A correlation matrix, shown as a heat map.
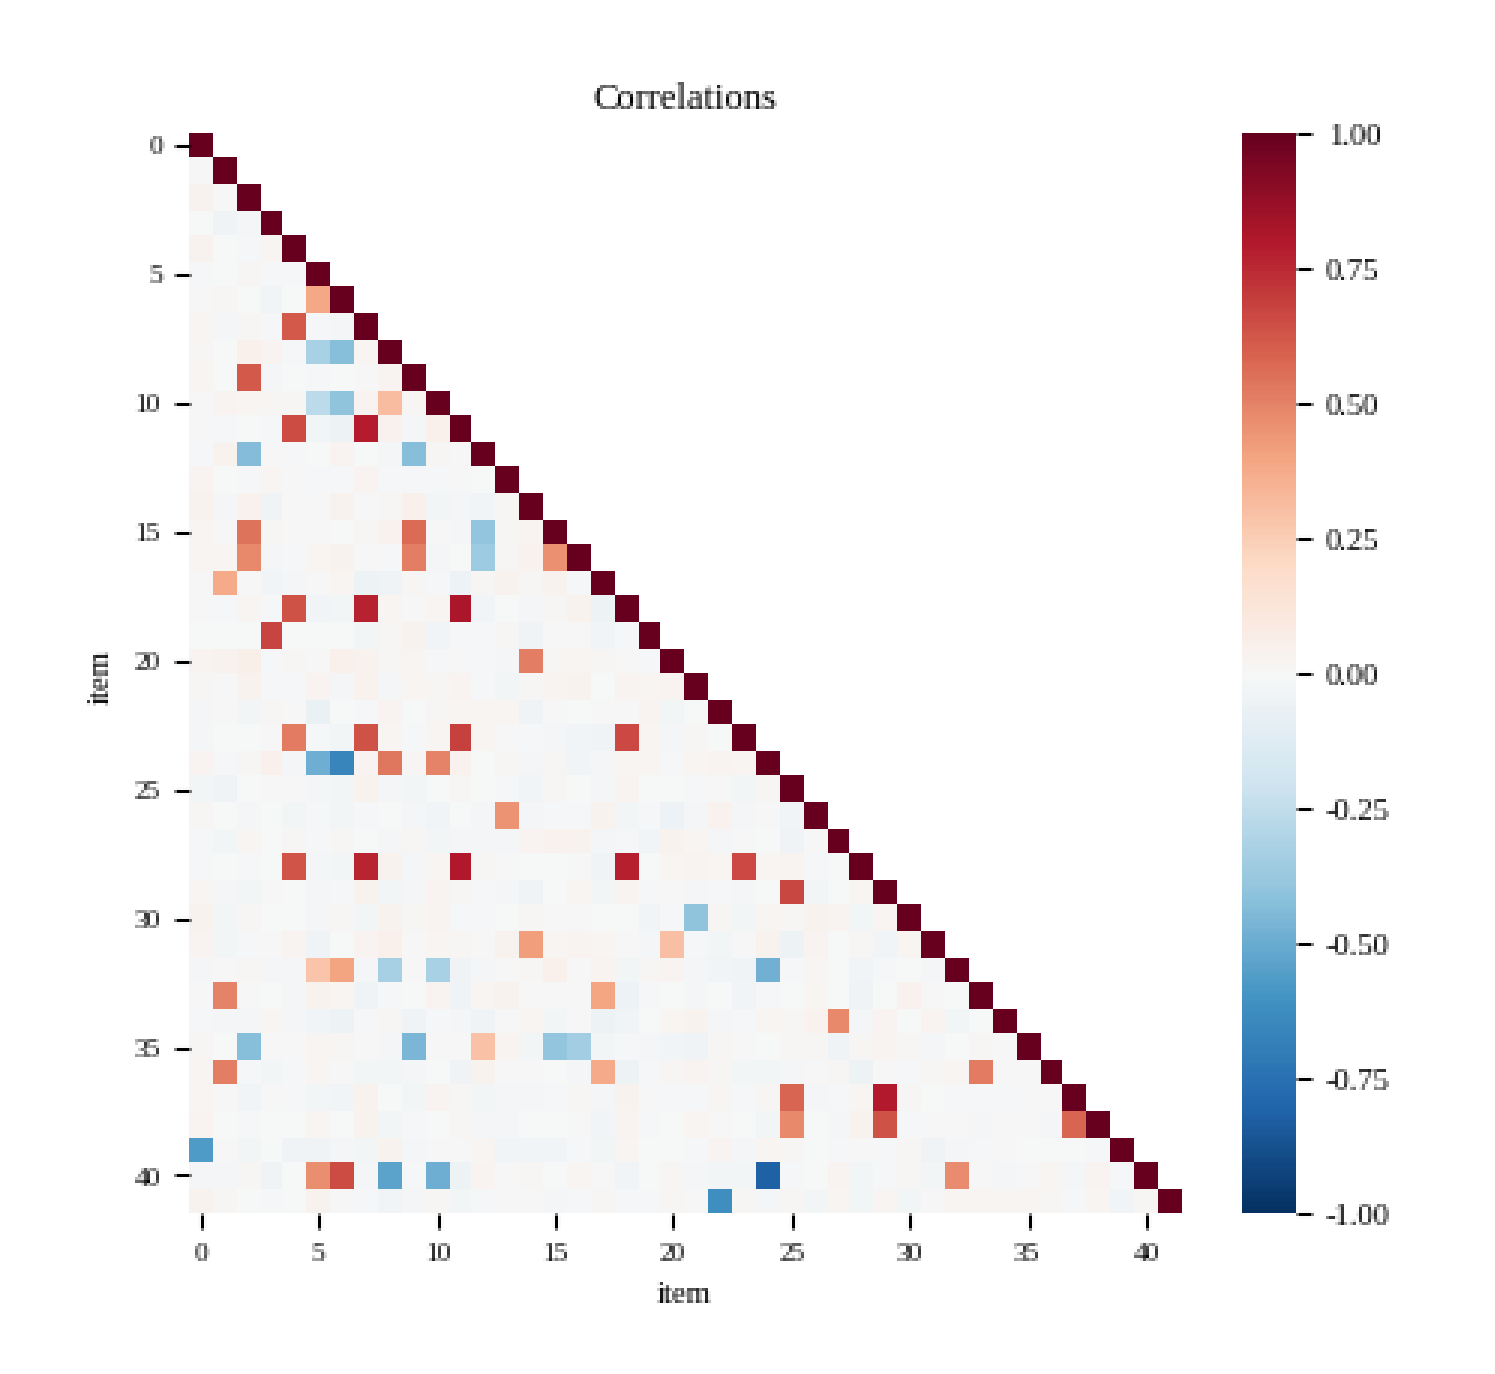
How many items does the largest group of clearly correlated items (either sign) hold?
7
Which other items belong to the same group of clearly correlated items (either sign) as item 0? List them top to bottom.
39
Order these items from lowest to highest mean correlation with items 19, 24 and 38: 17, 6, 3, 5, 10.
6, 5, 17, 10, 3
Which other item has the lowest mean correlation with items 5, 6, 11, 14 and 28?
24
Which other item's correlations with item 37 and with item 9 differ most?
29
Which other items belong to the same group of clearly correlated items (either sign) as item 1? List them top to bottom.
17, 33, 36
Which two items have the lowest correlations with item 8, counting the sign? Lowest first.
40, 6
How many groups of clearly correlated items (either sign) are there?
12
